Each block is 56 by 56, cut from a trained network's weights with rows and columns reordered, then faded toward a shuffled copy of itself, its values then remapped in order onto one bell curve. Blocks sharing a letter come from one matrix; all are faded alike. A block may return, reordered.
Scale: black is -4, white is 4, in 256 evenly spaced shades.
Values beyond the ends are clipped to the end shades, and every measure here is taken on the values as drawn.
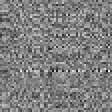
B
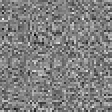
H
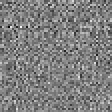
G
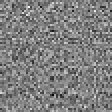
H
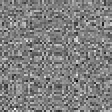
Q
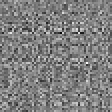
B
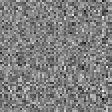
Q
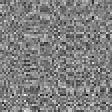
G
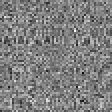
H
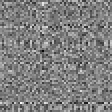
B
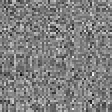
Q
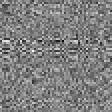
B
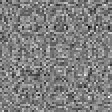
H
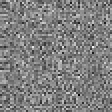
H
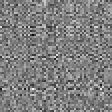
B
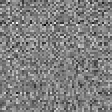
G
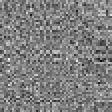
Q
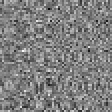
H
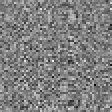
H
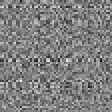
B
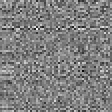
B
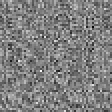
H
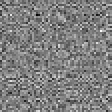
G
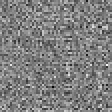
H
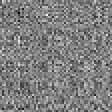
Q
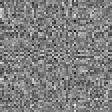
Q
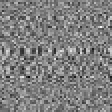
B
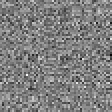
H
